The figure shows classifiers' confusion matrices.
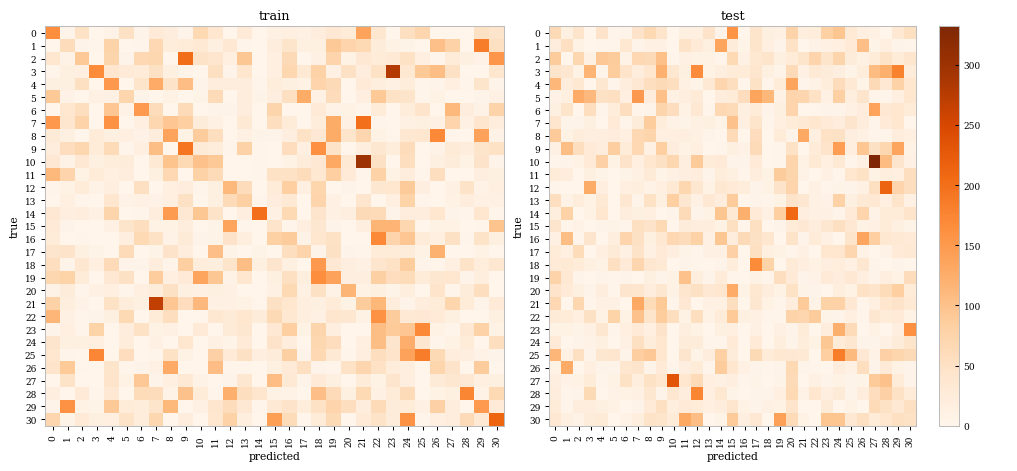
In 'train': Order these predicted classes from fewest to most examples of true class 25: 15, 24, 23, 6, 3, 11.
6, 15, 23, 11, 24, 3
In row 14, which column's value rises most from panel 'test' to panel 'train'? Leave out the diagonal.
8
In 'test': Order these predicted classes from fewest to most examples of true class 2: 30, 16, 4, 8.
16, 30, 8, 4
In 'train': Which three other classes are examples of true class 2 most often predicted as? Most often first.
9, 30, 13
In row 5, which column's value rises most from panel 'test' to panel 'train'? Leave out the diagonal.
0
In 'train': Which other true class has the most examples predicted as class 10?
19
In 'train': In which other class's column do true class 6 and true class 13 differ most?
27
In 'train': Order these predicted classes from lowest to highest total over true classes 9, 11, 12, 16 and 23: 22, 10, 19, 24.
10, 19, 24, 22
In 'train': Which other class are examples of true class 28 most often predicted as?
12
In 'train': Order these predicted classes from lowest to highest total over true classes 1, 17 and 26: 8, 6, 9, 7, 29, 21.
6, 9, 7, 21, 8, 29
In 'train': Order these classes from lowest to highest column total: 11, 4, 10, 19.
10, 11, 4, 19
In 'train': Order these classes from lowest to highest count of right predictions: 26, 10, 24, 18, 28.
26, 10, 24, 18, 28
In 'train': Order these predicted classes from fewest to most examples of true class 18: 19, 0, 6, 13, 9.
6, 19, 0, 9, 13
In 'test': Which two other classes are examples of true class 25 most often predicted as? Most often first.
24, 0
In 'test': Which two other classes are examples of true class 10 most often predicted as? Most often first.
27, 28
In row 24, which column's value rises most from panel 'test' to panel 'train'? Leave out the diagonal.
22
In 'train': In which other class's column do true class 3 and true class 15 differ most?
23
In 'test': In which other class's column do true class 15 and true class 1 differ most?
14
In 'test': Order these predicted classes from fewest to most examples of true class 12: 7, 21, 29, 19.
21, 7, 19, 29
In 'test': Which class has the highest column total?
20
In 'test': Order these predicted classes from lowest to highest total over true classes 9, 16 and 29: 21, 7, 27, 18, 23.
21, 18, 23, 7, 27
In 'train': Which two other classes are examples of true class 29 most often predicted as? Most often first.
1, 8
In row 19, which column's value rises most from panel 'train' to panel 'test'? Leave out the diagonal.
30
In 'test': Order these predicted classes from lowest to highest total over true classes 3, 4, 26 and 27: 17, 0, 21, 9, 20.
21, 17, 0, 9, 20
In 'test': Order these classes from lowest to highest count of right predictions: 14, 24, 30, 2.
24, 30, 2, 14
